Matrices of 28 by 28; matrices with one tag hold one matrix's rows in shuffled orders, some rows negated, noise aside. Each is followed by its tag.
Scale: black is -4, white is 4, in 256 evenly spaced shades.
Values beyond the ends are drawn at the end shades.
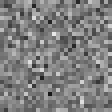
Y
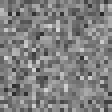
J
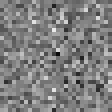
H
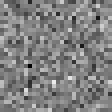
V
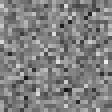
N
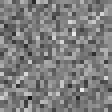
V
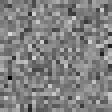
Y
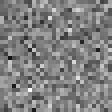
Y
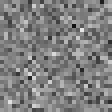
Y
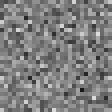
V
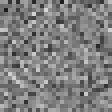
J
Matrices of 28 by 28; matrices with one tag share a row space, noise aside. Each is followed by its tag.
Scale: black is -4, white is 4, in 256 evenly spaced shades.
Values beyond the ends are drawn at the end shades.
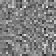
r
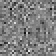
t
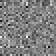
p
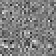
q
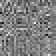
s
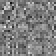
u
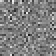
t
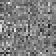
s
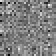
s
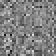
u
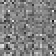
u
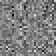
r
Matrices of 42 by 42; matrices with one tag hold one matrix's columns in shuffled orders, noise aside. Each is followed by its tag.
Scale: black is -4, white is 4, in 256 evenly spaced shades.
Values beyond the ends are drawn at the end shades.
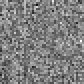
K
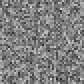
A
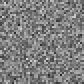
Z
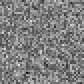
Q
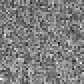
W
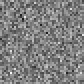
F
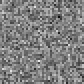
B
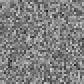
Q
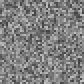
F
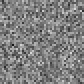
Q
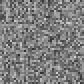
B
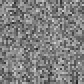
A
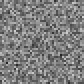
Z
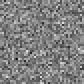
Z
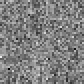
A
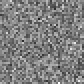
Q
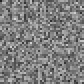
B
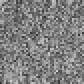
W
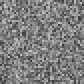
K
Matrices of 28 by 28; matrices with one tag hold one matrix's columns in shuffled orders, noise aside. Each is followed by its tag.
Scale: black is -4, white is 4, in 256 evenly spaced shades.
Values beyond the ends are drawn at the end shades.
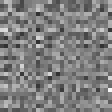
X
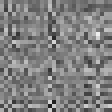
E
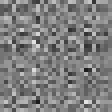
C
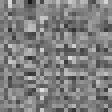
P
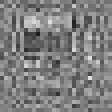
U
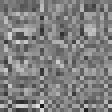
E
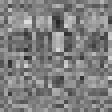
U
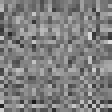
E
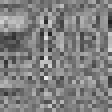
U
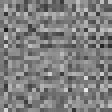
X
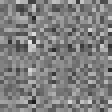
C
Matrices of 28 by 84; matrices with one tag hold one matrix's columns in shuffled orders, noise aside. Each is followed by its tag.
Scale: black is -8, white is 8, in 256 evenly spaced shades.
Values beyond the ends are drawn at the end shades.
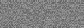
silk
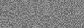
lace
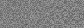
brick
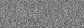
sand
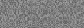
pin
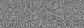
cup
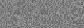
pin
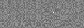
cup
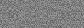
brick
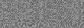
cup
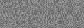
pin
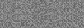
cup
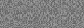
pin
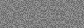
brick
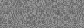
pin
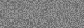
sand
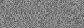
pin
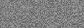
lace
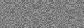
silk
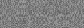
pin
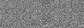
cup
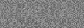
sand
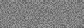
silk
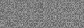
cup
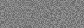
brick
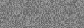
pin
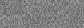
pin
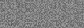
cup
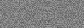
brick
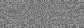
silk
